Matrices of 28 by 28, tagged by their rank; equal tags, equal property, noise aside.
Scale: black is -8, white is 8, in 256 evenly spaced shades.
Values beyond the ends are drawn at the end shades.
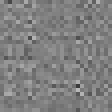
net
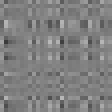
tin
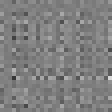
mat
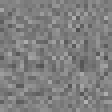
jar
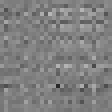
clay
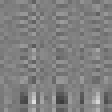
tin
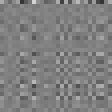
tin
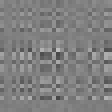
tin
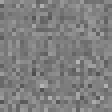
jar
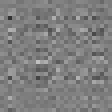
clay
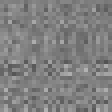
clay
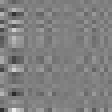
tin
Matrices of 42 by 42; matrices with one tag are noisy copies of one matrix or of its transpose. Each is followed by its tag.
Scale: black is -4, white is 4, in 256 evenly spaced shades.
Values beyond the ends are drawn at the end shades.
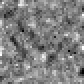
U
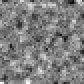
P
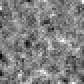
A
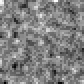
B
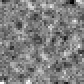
P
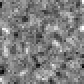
P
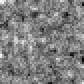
B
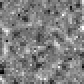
P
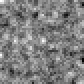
B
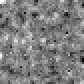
B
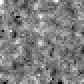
B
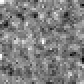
B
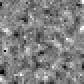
P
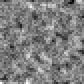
P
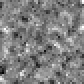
P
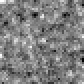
B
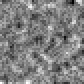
P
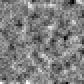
P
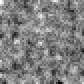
B
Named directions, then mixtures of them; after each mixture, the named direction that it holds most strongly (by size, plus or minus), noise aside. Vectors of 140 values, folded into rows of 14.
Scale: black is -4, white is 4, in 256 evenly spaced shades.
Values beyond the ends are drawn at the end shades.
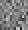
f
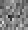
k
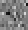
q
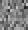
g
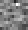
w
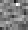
w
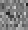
q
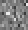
q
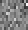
g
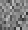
f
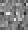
q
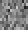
g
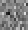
q
